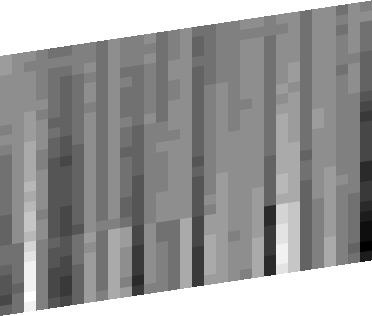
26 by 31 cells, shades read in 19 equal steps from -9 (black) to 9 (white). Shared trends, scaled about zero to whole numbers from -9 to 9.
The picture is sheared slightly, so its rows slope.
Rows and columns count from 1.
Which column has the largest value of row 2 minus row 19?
31
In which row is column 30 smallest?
25
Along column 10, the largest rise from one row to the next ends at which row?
20
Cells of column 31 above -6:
18
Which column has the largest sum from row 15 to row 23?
3
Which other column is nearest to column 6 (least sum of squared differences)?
5
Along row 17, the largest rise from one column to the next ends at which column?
24
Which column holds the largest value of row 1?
1
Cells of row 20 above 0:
14
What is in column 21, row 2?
0
